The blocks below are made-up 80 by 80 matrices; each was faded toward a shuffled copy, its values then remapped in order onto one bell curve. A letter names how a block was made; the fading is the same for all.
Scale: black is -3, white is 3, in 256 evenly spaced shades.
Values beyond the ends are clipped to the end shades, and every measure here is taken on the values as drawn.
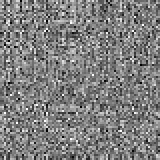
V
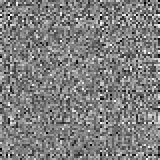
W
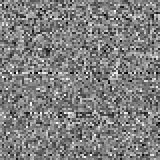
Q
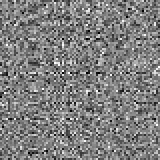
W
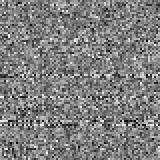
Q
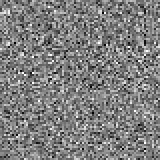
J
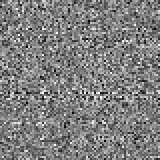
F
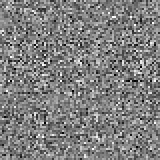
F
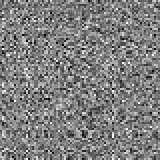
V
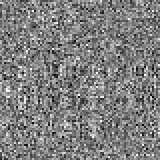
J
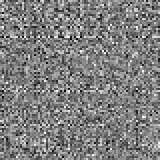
W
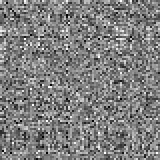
J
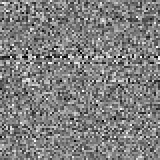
Q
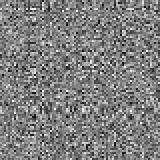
V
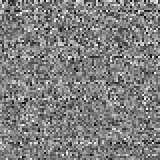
Q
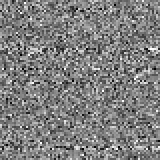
Q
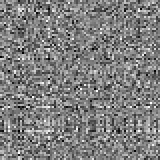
W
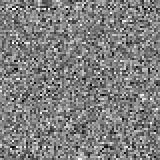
F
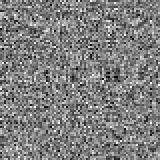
J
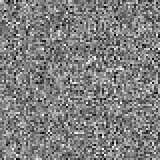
J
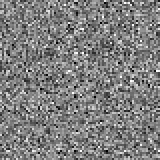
J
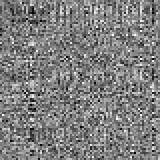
V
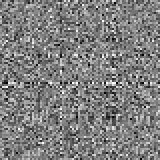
W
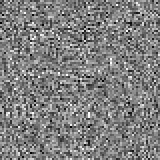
J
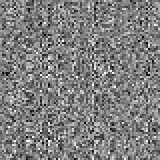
V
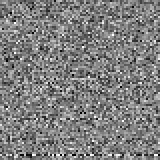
Q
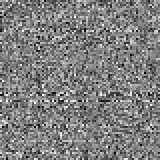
F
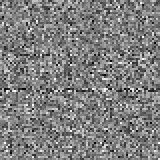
F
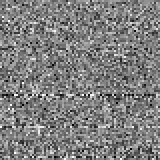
Q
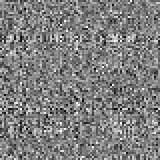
W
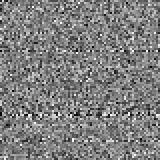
F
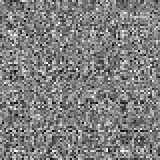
W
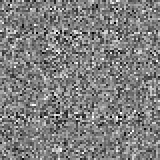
F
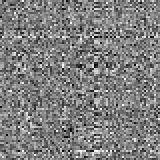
W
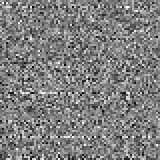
F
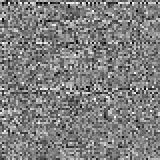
W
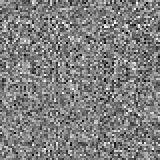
J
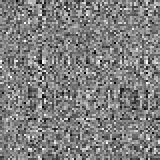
W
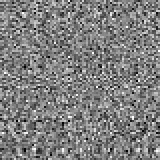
V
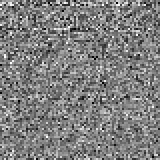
Q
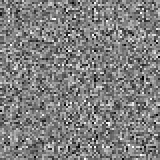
J
